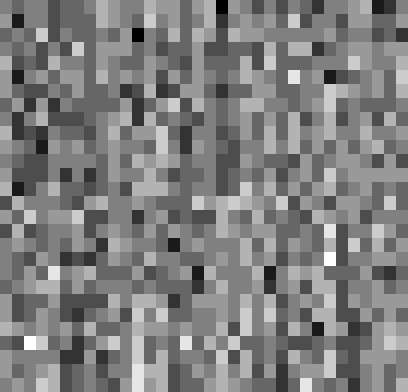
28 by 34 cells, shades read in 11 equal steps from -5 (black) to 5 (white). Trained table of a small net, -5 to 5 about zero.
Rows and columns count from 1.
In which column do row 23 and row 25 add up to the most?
12
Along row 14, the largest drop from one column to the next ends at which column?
2
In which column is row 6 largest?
25
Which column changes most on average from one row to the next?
28
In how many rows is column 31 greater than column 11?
12
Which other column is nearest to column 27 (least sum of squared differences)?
22
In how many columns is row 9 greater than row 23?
9
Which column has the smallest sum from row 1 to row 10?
19
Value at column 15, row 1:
1
